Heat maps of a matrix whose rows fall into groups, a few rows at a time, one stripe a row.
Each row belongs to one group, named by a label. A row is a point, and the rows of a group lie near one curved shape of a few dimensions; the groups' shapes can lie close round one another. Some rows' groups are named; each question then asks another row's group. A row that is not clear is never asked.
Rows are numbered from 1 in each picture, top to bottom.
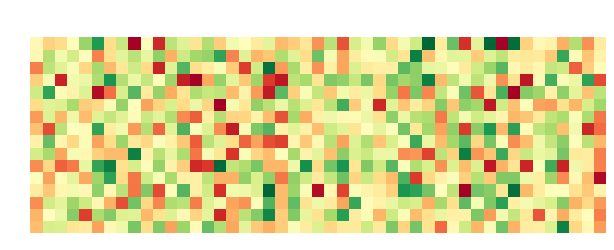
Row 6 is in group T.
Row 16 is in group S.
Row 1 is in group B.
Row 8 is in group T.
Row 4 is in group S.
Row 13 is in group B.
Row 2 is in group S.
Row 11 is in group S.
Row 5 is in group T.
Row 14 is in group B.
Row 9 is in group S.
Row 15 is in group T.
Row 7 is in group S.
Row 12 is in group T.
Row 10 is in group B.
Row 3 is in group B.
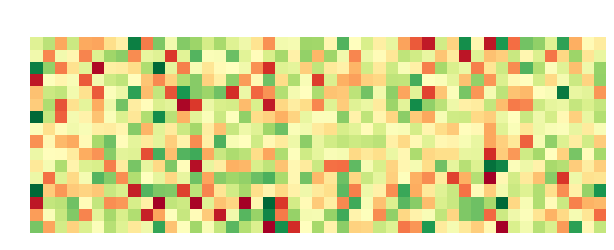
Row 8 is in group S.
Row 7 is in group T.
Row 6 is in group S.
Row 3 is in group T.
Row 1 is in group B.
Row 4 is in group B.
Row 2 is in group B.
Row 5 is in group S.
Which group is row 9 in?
S
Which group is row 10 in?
B
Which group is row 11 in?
B
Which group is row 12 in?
S
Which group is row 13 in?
T
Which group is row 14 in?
B
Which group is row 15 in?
T
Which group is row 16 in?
B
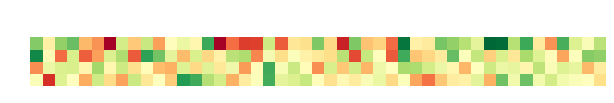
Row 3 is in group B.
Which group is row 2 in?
T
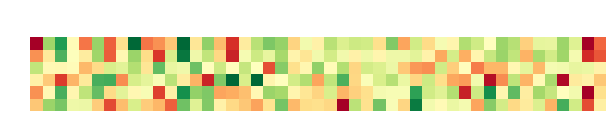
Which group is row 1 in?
T
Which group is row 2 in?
T
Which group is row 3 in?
B
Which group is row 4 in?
S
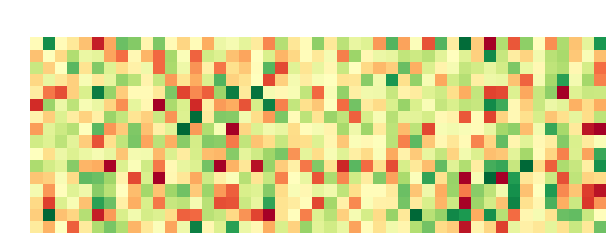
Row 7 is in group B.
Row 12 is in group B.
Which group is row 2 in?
B
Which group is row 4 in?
S
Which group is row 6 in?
B
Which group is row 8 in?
T
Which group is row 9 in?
S
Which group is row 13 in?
T
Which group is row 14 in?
T
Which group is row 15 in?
S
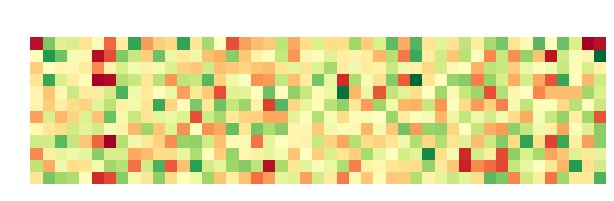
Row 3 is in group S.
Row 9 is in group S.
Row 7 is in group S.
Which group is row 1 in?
T
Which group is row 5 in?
T
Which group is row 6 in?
B
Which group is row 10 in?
B
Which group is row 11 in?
B
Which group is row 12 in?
S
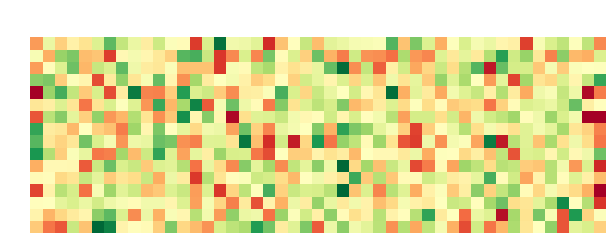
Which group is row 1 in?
S
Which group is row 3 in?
T
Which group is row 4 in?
T
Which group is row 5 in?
T
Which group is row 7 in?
T
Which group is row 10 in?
T
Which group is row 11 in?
T
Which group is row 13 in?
T
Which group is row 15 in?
B
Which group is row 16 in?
S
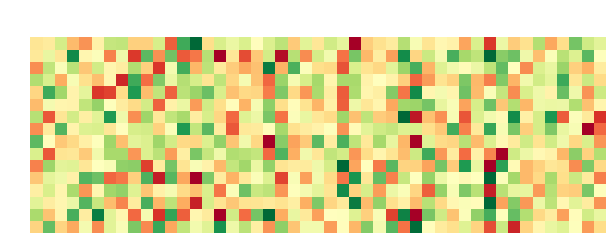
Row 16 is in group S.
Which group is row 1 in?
B
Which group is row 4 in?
B
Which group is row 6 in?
B
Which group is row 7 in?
T
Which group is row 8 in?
T
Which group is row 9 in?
B
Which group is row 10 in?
B
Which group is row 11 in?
T
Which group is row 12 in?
B
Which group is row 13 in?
T
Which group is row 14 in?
B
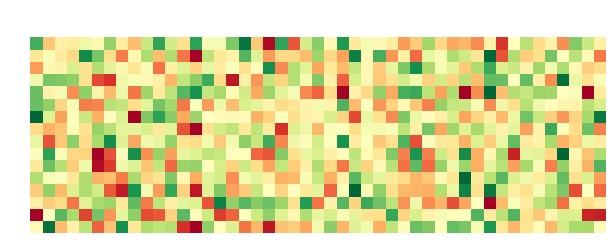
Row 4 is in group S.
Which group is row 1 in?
B
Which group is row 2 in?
B
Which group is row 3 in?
B
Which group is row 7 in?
T
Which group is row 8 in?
S
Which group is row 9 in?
T
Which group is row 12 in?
B
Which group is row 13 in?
B
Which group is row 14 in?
S
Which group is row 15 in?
T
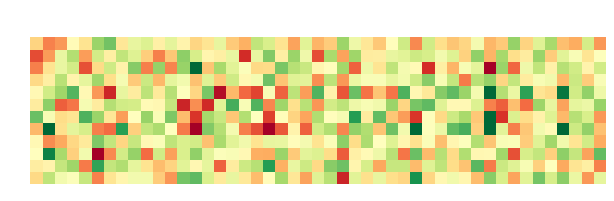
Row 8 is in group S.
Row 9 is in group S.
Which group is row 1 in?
S
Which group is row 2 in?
B
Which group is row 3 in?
B
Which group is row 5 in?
S
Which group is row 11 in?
T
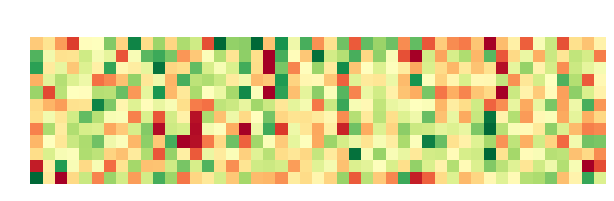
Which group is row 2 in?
B
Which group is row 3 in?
B
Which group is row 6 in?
S
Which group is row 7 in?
B
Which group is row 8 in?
B
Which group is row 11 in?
T
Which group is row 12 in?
T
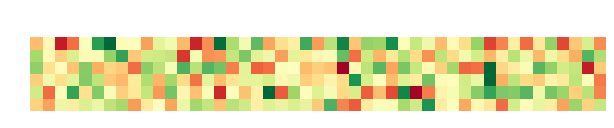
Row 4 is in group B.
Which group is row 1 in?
S
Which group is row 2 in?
T
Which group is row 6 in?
B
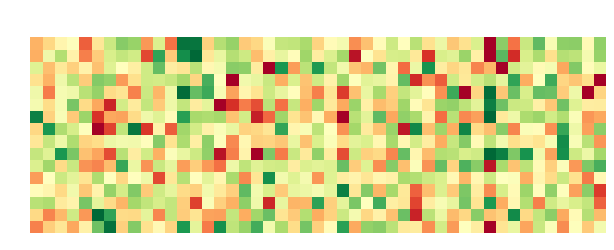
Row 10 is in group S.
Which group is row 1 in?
B
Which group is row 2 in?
B
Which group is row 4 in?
T
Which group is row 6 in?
S
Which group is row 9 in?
S
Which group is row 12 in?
B
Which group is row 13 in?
T
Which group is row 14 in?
B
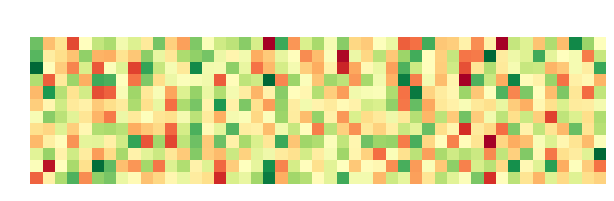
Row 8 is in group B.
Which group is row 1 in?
B
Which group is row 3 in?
T
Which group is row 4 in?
T
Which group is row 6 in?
S
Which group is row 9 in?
S
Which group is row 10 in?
T
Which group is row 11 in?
T
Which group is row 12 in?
T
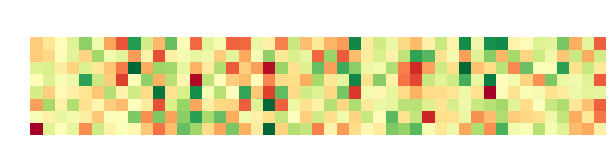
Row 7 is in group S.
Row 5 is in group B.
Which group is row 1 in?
B
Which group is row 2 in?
B
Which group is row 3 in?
B
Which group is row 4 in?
B
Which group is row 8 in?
B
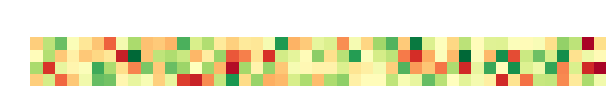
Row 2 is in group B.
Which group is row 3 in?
T
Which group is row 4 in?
S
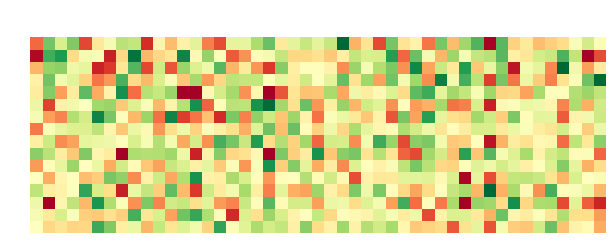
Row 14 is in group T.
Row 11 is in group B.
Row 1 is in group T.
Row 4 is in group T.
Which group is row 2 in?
T
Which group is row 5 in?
S
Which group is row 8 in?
B
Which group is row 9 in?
S
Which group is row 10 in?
B
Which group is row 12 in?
B
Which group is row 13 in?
B
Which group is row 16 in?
S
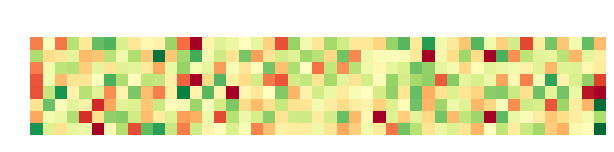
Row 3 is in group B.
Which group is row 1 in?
S
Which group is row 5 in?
T
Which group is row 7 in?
T
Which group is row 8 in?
T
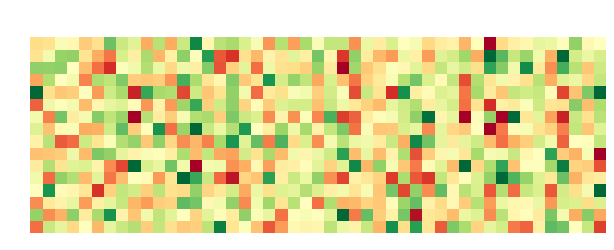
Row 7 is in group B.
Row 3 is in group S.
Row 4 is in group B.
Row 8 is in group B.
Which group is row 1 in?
B
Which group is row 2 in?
S
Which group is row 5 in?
T
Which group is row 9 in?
S
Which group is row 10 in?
T
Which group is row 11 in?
B
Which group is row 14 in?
B
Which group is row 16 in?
S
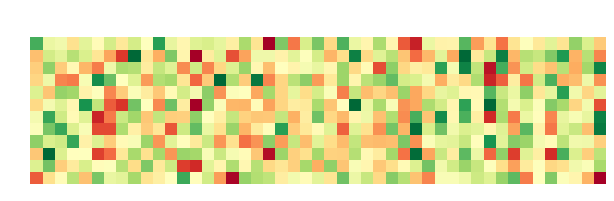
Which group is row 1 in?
B
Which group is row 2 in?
B
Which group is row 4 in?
S
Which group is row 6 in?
B
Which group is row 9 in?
S
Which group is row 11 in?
S
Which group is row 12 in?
T
